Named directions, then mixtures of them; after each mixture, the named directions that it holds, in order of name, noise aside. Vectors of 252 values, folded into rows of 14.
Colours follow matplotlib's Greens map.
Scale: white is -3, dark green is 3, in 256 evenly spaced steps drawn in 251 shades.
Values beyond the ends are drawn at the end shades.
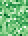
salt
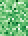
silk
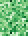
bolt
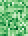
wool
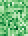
wool.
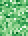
bolt, salt.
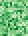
wool.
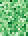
bolt, silk.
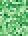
salt.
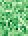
silk, wool.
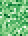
salt.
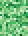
salt.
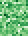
salt, silk.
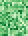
wool.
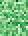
salt, silk.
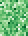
bolt, silk.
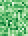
wool.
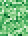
salt, wool.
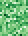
salt.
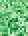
bolt, wool.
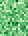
silk.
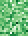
bolt, silk.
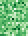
silk, wool.
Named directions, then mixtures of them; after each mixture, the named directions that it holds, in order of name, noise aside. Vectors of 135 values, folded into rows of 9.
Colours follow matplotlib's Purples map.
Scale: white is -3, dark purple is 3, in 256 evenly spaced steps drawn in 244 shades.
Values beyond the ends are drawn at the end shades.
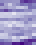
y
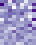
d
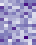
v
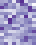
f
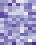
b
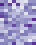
b, d.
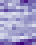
y.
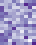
b, v.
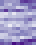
y.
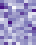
d, f, v.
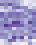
v, y.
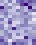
f, v, y.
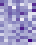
b, d.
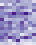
b, v, y.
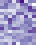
f.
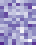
b, v.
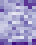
b, v, y.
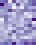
b, d, y.
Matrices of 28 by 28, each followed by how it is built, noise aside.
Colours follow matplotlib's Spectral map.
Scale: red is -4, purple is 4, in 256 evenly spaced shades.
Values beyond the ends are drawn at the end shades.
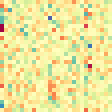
uneven columns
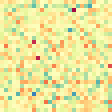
repeating columns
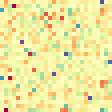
sparse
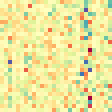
uneven columns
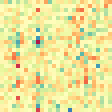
uneven columns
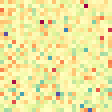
sparse
